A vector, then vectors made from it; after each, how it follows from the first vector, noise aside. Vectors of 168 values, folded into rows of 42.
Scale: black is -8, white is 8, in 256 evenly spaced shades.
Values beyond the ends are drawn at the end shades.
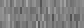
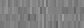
reversed, negated, shrunk.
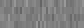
shrunk.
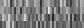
scaled up.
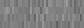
reversed, negated, shrunk.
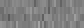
negated, partly zeroed.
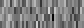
scaled up.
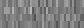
reversed, negated.
